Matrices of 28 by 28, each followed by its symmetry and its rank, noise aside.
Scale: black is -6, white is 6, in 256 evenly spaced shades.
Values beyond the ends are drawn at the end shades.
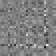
antisymmetric, rank two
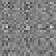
no symmetry, rank three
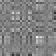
symmetric, rank two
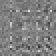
no symmetry, rank three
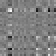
symmetric, rank one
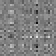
no symmetry, rank three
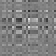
no symmetry, rank one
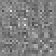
symmetric, rank three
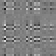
no symmetry, rank one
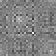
symmetric, rank three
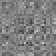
symmetric, rank two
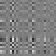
no symmetry, rank one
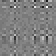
no symmetry, rank one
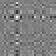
symmetric, rank one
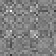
symmetric, rank three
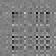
symmetric, rank one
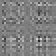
antisymmetric, rank two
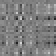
no symmetry, rank one
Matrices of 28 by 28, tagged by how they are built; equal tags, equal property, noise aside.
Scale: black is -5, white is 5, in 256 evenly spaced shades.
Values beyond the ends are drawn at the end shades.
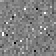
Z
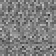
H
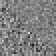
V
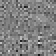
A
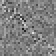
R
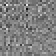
A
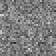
H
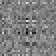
A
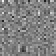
A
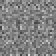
H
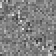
R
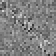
R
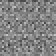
H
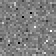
Z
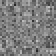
A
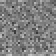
H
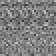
H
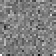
A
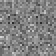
H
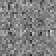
A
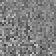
V
